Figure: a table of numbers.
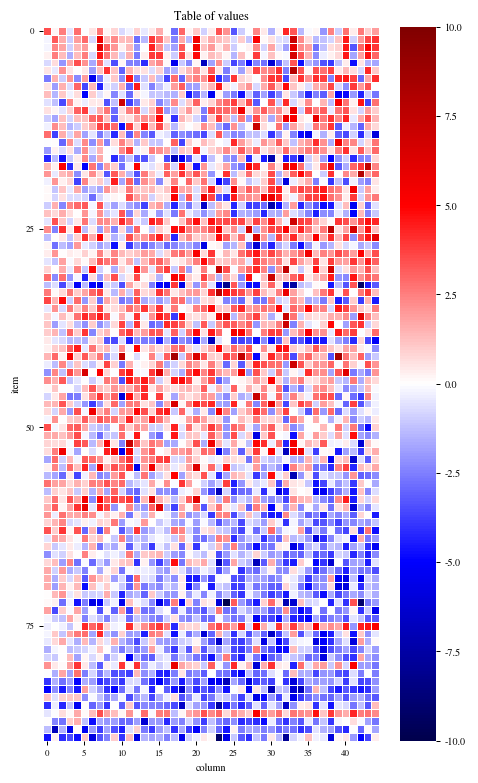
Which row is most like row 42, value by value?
5
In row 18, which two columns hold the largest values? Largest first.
42, 34
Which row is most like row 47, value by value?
44
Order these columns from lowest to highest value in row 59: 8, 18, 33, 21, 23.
23, 21, 18, 33, 8
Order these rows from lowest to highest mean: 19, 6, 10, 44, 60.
19, 60, 6, 44, 10
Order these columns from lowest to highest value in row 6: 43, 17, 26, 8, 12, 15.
12, 15, 8, 26, 43, 17
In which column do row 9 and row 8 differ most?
39
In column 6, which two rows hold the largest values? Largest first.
48, 30
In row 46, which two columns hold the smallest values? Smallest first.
10, 42
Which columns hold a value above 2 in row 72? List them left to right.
17, 25, 30, 41
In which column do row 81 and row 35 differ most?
26
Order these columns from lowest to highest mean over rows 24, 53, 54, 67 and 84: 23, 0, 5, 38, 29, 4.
38, 23, 29, 4, 0, 5
